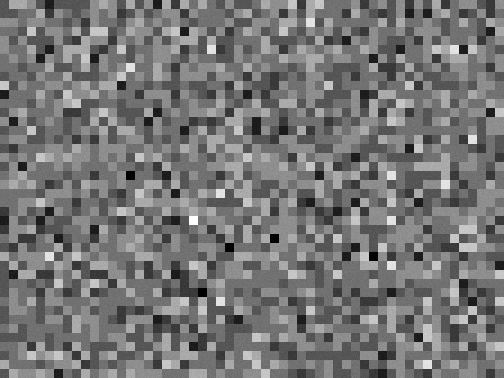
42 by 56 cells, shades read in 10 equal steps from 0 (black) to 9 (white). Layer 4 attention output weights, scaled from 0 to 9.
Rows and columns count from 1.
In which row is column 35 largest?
3
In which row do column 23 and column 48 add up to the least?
33
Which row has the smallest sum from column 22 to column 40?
14
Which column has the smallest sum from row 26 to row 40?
1
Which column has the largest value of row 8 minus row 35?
15
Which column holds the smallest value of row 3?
10
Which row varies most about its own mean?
6
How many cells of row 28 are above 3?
38
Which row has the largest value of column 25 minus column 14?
22
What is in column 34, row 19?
5
